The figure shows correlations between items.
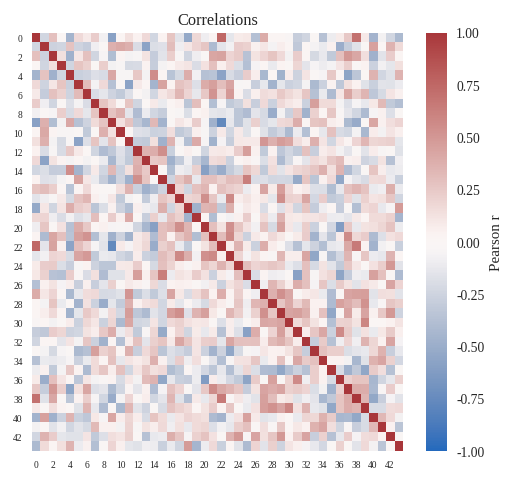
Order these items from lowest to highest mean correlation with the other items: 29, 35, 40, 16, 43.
35, 43, 40, 16, 29
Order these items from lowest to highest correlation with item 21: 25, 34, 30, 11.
11, 25, 34, 30
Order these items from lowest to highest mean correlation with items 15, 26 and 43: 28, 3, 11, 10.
11, 10, 3, 28
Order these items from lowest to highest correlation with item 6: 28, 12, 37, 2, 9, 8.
9, 8, 12, 28, 2, 37
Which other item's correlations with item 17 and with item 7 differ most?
23
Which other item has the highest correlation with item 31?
36
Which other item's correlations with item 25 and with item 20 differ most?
14
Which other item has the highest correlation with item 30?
39
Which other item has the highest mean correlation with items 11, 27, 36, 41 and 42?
29
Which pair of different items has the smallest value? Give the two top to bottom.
9, 22
